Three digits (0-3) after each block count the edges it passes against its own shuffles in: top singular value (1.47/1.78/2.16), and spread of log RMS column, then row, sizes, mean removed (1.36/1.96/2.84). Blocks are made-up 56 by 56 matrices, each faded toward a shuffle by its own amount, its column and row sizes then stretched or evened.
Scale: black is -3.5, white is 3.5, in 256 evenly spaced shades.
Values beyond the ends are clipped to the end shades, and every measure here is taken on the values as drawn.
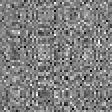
3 1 0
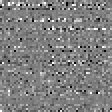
0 1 3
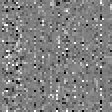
0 3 1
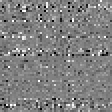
1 1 3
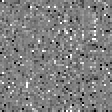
1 1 0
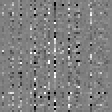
1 3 1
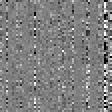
3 3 0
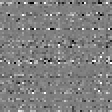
1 1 3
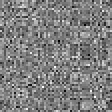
3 0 0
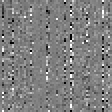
1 3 0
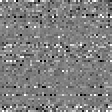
1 0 3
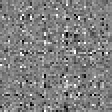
1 2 2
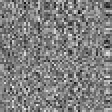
3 2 0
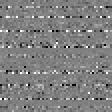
2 0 3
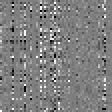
3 3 1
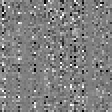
0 3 1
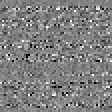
0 0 3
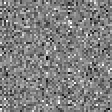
2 1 0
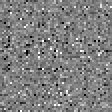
0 1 1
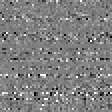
0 0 3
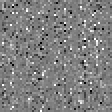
0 2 0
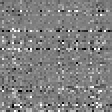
0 2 3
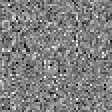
2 1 0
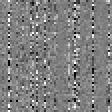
1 3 0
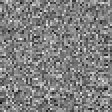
2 0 0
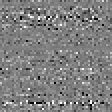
2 1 3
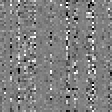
1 3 1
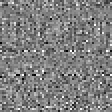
2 0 2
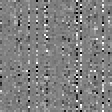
2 3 1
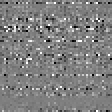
1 1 3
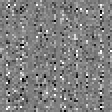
0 3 0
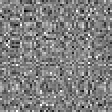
3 1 1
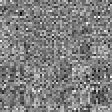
2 1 1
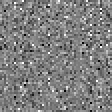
0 2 0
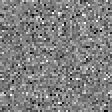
1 0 0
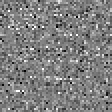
0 1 2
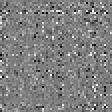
1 2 2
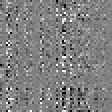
2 3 2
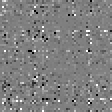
0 2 2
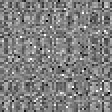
3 0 0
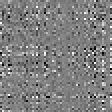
3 3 2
